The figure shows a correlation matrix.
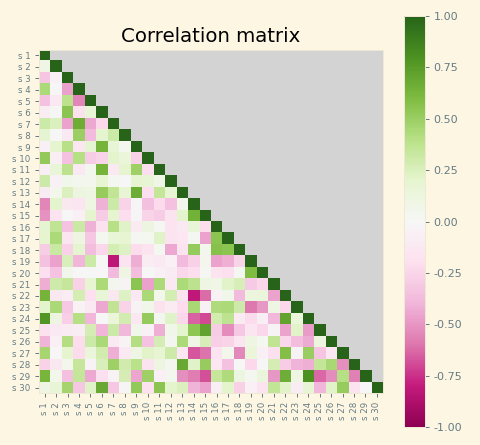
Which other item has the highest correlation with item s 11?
s 6
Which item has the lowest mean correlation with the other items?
s 19
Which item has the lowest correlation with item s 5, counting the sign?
s 4
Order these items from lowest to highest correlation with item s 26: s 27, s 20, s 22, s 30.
s 22, s 27, s 20, s 30
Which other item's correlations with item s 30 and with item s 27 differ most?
s 21
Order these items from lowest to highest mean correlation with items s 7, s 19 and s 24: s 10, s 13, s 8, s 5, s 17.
s 5, s 13, s 17, s 8, s 10
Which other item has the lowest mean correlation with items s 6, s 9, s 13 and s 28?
s 29
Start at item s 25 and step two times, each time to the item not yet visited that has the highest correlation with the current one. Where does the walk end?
s 14
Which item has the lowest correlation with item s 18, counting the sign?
s 27
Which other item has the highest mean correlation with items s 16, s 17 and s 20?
s 18
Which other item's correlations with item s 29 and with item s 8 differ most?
s 28
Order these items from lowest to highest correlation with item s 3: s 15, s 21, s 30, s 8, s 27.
s 8, s 15, s 27, s 21, s 30
